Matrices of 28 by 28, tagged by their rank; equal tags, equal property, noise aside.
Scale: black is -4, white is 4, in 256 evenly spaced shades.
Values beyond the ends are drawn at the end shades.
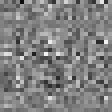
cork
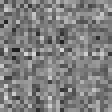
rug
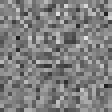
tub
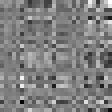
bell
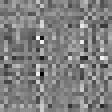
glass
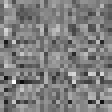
glass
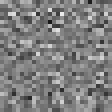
cork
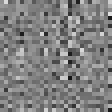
cork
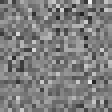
tub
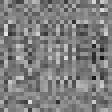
glass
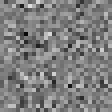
rug
